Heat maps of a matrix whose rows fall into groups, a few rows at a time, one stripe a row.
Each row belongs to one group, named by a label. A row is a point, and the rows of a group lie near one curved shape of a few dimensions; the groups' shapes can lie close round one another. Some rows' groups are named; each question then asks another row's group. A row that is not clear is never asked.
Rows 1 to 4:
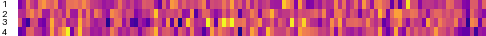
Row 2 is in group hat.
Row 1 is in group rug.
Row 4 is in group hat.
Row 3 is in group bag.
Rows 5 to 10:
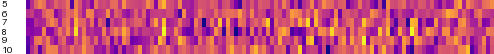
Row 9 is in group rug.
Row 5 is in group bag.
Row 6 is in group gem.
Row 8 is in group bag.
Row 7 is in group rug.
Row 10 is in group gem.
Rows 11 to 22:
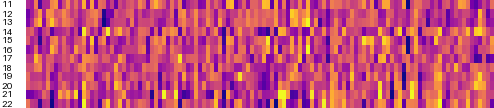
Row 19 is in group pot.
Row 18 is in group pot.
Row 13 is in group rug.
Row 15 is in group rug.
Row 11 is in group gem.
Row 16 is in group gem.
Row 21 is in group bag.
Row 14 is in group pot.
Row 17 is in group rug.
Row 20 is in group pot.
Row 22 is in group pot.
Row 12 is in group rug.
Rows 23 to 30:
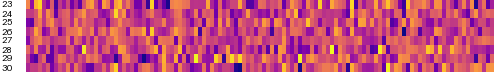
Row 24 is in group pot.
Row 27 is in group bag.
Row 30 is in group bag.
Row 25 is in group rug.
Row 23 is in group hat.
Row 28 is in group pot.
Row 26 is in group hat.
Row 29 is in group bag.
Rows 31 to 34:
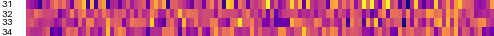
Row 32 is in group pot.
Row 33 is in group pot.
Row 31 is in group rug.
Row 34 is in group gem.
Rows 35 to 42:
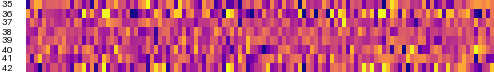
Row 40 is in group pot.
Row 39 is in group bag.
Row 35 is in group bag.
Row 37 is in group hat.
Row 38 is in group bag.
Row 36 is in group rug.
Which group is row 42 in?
rug
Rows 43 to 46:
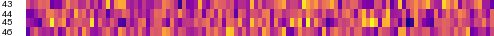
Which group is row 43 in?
gem
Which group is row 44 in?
rug
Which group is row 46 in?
gem
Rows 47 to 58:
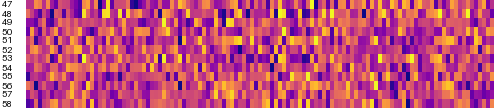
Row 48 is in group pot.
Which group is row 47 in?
rug
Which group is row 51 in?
gem
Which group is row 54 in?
hat
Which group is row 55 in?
rug
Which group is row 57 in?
gem
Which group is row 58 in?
gem
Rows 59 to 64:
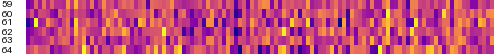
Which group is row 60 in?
bag
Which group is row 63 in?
rug
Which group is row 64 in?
pot
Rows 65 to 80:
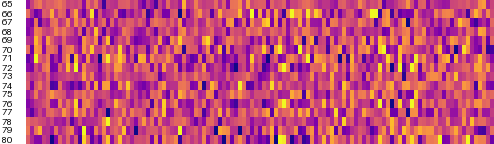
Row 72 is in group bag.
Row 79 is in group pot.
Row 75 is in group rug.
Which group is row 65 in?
bag
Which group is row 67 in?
gem
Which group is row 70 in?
rug
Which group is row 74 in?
hat
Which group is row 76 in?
bag
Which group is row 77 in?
rug
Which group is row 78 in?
hat
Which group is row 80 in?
pot
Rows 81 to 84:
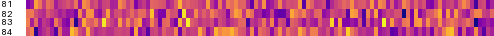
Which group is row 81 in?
rug
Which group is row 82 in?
pot
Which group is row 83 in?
pot
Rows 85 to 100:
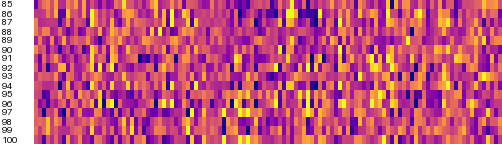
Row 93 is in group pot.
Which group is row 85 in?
bag
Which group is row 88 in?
hat
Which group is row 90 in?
pot
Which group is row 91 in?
rug
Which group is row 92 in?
rug
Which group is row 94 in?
pot
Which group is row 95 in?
gem
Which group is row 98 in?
pot
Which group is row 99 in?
pot
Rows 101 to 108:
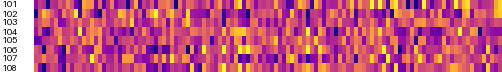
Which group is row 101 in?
rug
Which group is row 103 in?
pot
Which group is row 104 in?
gem
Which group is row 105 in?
rug
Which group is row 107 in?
pot
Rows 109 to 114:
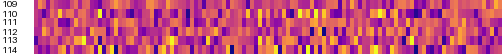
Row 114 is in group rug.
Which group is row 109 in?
hat
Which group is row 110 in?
gem
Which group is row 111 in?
gem
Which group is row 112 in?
rug
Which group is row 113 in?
hat
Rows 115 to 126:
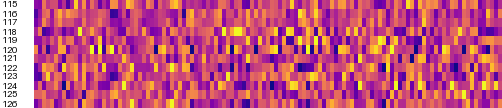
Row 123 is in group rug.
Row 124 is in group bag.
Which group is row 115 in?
gem
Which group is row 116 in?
rug
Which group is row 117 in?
rug
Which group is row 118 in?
gem
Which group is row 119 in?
gem
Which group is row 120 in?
rug
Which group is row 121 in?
pot
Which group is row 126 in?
bag
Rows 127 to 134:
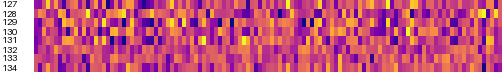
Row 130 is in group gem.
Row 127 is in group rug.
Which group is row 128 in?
hat
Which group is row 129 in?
bag
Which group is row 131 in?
bag
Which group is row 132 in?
gem
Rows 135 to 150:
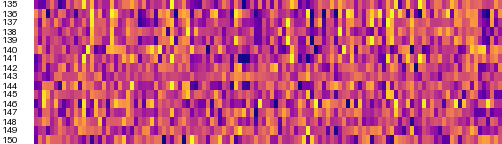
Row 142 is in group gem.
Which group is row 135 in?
bag
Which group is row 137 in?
rug
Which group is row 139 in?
rug
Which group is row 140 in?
hat
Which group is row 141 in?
bag
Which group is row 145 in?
rug
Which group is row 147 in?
hat
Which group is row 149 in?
gem
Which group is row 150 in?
bag
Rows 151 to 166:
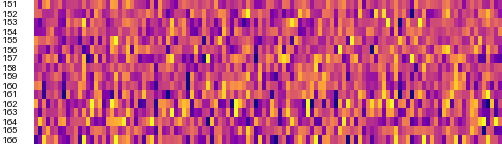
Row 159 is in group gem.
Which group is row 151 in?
hat
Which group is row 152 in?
pot
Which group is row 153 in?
bag
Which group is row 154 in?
bag
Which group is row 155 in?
hat
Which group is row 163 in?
rug
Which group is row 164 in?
hat
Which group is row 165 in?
hat
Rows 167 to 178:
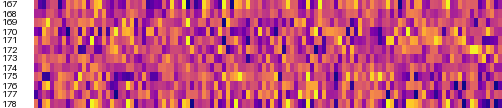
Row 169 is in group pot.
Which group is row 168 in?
bag
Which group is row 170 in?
gem
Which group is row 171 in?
pot
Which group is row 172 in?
hat
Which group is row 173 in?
hat
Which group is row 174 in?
rug
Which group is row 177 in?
rug
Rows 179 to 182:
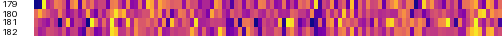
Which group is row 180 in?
hat
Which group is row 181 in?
pot
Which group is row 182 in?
hat
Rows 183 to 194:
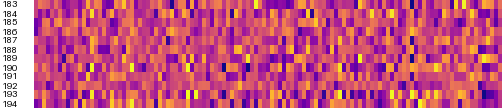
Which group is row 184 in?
rug
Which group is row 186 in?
bag
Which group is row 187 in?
pot
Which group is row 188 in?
gem
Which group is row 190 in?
pot
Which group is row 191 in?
hat
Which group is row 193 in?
pot
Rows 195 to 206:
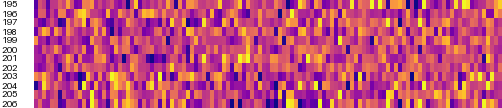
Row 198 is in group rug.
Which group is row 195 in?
rug
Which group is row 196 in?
hat
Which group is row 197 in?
bag
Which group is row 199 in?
pot
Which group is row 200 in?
gem
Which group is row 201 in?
bag
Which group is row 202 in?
bag
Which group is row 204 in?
gem
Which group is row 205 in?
pot
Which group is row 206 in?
pot
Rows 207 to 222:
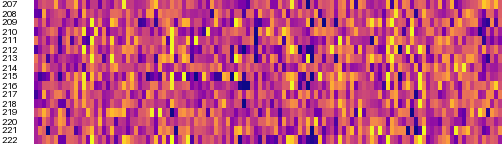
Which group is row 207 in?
bag
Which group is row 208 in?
gem
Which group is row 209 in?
rug
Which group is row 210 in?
hat
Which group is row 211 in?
pot
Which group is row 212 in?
bag
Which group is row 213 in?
rug
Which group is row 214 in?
pot
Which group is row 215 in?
bag
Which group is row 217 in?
gem
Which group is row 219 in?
hat
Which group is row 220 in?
rug
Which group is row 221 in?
rug
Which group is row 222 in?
pot
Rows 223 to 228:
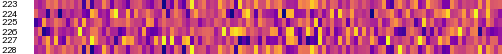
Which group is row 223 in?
bag
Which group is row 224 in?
pot
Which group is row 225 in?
gem
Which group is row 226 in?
gem
